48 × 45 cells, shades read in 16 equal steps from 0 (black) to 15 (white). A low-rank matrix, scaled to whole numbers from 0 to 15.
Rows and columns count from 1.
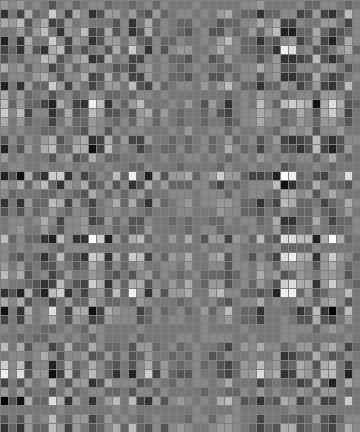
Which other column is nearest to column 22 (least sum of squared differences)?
27
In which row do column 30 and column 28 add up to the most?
20
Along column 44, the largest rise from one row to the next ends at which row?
43
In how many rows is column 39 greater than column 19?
17
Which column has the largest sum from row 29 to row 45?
37
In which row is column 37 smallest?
4
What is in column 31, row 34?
8
